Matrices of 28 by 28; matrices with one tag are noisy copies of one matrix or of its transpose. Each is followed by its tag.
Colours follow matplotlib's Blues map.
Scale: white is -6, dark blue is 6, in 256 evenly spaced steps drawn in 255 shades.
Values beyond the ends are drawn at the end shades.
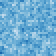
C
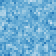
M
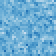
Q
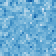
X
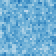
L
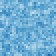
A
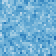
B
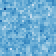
C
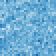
B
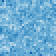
X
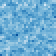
X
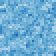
X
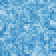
M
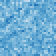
B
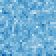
A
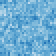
M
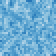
X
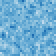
Q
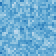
C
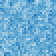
X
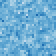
M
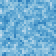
L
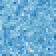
B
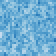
L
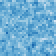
Q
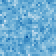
C
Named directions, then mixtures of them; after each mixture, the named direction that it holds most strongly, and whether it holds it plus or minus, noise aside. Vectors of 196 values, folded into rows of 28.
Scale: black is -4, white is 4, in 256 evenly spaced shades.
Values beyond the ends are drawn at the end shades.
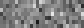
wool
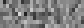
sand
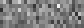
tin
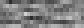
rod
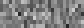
sand, minus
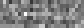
sand, minus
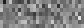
tin, minus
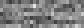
rod, plus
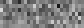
tin, minus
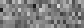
tin, plus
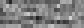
rod, plus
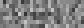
sand, plus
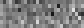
tin, minus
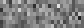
tin, plus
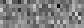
tin, minus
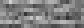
rod, minus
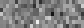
wool, minus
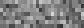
wool, plus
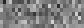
tin, minus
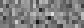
wool, plus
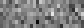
wool, plus
